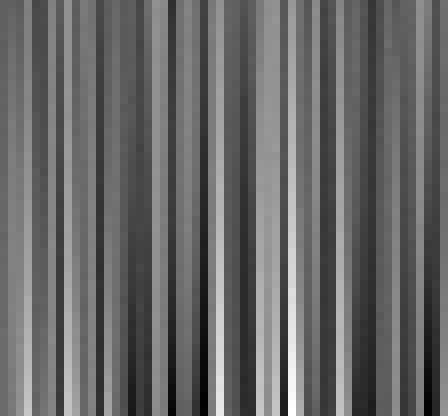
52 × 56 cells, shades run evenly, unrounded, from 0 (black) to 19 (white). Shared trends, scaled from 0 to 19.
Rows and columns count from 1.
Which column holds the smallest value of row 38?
26
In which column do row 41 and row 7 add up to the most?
37
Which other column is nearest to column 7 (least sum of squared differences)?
53
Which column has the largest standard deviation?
54
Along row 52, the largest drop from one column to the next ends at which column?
36
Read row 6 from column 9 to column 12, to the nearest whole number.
11 7 9 9
